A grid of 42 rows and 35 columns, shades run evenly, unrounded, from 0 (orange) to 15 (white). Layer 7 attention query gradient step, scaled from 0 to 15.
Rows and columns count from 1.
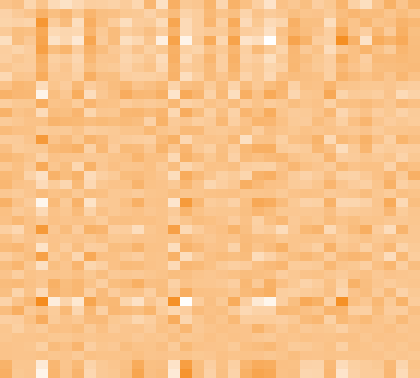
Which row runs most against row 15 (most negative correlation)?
2
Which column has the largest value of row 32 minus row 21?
33
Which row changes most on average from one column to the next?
5
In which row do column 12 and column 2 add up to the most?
26
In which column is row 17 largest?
29
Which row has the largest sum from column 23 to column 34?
42
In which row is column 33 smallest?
23
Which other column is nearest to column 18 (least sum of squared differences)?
32
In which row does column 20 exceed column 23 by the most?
11
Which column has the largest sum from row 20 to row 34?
4
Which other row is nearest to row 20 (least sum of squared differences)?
30
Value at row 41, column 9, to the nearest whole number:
8
